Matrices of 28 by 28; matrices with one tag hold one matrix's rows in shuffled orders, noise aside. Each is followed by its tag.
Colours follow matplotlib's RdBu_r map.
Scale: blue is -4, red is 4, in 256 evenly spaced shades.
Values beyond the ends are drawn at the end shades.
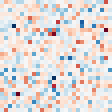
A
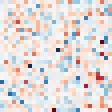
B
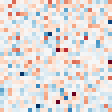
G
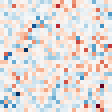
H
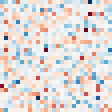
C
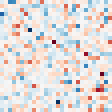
B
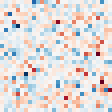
H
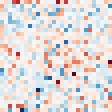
G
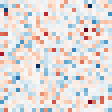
C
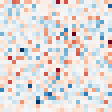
G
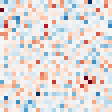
C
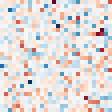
B
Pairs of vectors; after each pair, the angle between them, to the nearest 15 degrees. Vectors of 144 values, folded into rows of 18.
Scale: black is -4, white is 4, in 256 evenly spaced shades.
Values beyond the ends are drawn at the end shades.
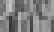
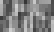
135 degrees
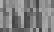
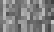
90 degrees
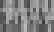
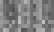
120 degrees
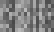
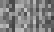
15 degrees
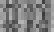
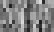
60 degrees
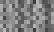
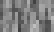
75 degrees
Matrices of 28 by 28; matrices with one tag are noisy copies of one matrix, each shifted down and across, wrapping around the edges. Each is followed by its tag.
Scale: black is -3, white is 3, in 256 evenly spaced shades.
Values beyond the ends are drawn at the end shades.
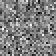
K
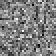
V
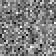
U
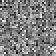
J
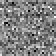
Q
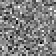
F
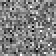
Q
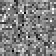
V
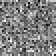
K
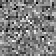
Q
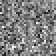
U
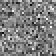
Q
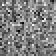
U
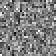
V
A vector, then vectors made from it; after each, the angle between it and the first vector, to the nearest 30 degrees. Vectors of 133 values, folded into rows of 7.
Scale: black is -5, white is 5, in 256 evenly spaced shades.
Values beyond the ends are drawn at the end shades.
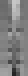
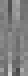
60 degrees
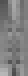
30 degrees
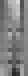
30 degrees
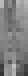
90 degrees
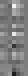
60 degrees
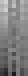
90 degrees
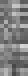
60 degrees
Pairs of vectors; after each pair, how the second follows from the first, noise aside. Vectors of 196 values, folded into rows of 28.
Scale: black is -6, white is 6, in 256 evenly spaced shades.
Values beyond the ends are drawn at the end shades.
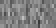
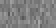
negated, shrunk.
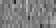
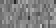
sign-scrambled.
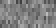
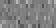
negated, partly zeroed.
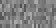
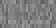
wrapped around, negated, shrunk.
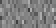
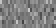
negated.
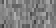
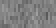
wrapped around, shrunk.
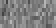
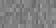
wrapped around, shrunk.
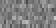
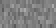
wrapped around, shrunk.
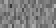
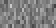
negated.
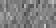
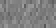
negated, shrunk.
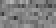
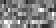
reversed, negated, scaled up.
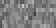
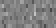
negated, partly zeroed.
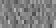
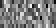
reversed, negated, scaled up.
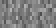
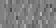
negated, partly zeroed.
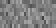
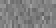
negated, shrunk.
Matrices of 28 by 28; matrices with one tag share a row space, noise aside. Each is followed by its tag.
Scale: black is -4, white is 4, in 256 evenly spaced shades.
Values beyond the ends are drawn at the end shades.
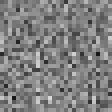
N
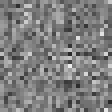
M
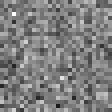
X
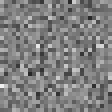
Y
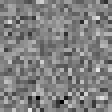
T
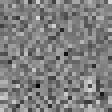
Y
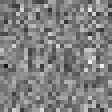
Y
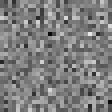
Y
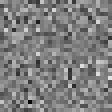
N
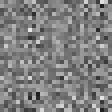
T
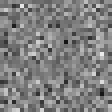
Y
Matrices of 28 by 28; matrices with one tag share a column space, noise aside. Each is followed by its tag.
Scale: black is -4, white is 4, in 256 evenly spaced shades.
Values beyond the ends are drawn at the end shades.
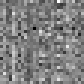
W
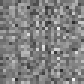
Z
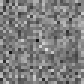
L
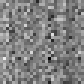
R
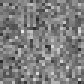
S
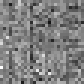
L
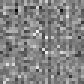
Z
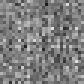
S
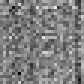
Z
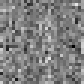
S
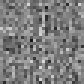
S
